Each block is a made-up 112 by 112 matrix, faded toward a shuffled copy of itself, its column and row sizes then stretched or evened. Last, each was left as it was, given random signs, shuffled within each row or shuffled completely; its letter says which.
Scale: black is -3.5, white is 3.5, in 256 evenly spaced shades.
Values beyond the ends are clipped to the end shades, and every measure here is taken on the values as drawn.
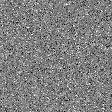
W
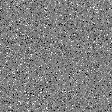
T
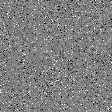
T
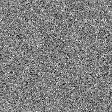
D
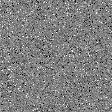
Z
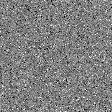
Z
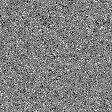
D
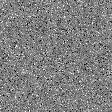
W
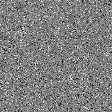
T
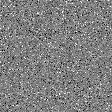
D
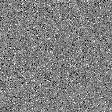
Z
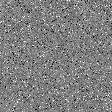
D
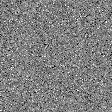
D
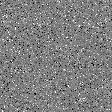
W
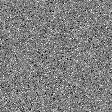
W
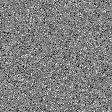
W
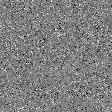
D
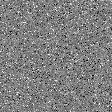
D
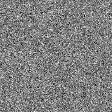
Z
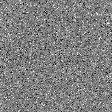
T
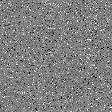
T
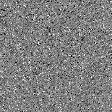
T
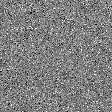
W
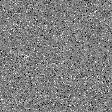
Z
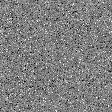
W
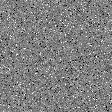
W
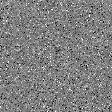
T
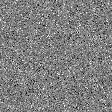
W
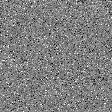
D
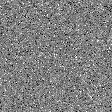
W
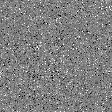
Z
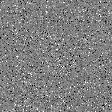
T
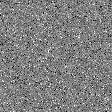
D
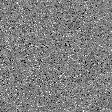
D
